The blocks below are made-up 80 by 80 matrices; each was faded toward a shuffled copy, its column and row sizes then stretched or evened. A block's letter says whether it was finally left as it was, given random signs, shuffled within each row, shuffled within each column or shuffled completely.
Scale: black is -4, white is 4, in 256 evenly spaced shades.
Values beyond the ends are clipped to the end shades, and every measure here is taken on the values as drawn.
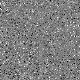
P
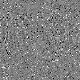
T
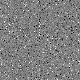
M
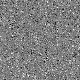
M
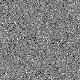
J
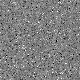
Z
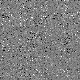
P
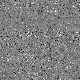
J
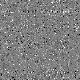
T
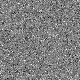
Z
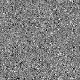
T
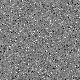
Z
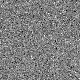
Z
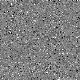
T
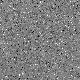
Z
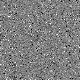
P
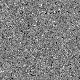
J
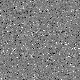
J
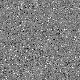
J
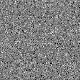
P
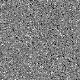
P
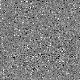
T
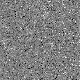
M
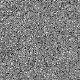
T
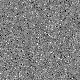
Z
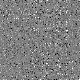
T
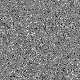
J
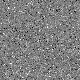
Z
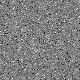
J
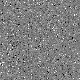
M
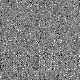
T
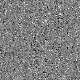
M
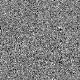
P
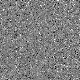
T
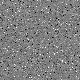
Z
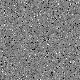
M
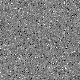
Z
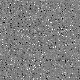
P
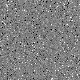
M
